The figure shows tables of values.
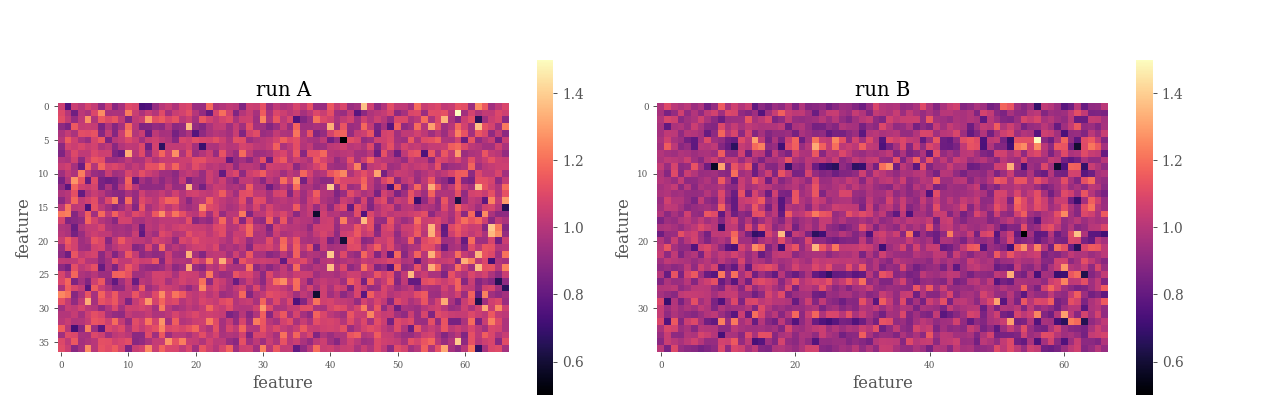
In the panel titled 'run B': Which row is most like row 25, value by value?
32
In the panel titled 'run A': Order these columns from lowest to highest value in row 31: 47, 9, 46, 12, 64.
9, 12, 47, 64, 46
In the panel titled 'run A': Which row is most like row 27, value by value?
15
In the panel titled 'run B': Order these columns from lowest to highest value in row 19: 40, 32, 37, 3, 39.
40, 39, 32, 3, 37
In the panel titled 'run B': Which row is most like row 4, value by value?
0
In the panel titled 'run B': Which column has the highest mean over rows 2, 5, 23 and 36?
56
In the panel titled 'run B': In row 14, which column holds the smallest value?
62
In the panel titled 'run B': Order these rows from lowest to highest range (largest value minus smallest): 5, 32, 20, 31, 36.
36, 20, 31, 32, 5
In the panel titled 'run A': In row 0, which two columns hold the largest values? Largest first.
45, 62
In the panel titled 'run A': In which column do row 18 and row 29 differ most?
57
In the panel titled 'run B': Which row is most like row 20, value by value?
10
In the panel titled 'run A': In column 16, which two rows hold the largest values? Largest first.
35, 14
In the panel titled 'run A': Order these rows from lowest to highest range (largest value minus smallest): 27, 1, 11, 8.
8, 11, 27, 1
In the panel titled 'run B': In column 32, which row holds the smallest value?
29
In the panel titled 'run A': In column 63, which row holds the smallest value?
14
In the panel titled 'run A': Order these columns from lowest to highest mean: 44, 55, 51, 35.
51, 44, 35, 55
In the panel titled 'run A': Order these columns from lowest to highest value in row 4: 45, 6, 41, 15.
6, 15, 45, 41
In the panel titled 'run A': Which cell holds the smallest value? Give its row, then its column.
5, 42
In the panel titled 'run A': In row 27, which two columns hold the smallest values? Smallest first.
66, 4
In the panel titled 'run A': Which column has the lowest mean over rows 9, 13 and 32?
3
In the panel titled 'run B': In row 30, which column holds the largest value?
15
